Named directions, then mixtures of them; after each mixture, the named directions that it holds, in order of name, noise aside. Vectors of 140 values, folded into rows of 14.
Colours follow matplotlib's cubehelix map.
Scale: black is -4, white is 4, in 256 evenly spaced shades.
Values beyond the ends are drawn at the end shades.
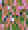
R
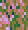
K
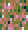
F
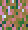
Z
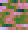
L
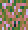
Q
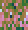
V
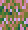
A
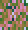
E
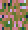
F, Q.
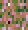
F, L.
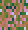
E, V.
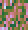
L, Q.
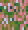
A, F, K.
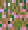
E, F, Z.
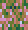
E, K, V.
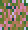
E.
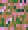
E, F, L.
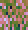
A, K, V.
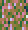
F, R.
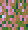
F, Z.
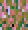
Z.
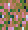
F.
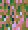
Q, R, Z.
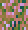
Q.
